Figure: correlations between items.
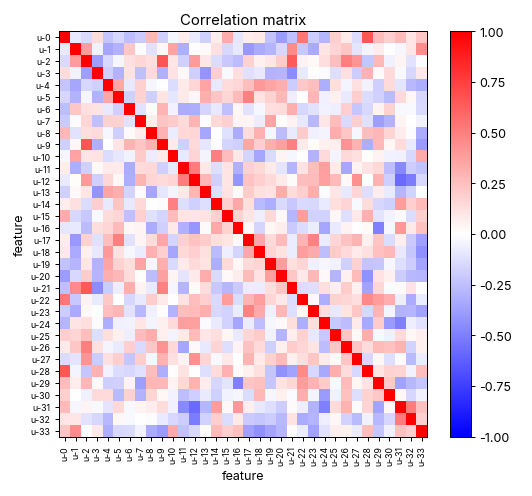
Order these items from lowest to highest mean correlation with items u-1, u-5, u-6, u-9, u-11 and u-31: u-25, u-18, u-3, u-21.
u-3, u-18, u-25, u-21
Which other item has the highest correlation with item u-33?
u-1
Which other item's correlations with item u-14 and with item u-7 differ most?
u-19
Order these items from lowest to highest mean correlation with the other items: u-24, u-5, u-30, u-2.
u-24, u-30, u-5, u-2
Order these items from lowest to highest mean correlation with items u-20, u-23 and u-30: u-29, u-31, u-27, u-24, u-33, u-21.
u-33, u-31, u-24, u-21, u-27, u-29
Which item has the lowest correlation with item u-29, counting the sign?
u-16
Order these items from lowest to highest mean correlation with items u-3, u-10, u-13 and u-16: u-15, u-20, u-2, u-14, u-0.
u-2, u-0, u-20, u-15, u-14
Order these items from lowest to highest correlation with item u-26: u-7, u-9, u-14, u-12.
u-7, u-12, u-14, u-9
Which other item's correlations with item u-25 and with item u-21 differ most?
u-28
